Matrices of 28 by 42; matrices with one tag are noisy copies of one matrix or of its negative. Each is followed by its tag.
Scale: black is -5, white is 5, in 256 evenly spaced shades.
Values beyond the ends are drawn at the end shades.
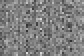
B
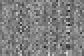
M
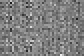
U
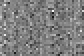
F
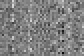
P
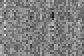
F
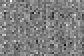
F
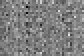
B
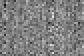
F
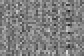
M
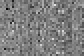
P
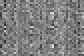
F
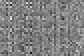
U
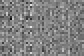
U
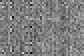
U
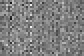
U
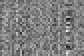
M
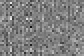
U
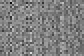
U
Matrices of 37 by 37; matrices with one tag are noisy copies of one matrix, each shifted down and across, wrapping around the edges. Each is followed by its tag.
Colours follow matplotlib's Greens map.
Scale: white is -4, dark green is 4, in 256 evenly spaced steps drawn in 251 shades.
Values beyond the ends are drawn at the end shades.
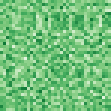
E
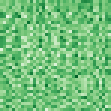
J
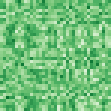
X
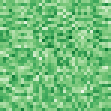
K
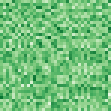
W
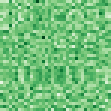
E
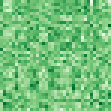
X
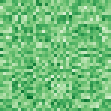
K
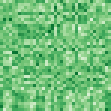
X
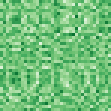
E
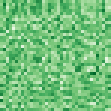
E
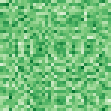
E
